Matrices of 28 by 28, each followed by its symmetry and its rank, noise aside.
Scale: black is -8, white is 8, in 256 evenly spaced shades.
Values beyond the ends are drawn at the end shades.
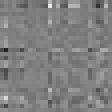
antisymmetric, rank two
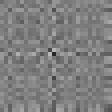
symmetric, rank two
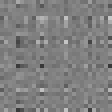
antisymmetric, rank two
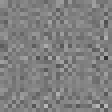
no symmetry, rank three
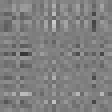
antisymmetric, rank two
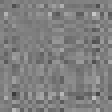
antisymmetric, rank two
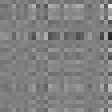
no symmetry, rank one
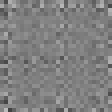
antisymmetric, rank two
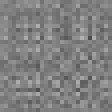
symmetric, rank two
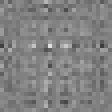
no symmetry, rank three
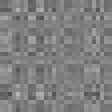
no symmetry, rank two
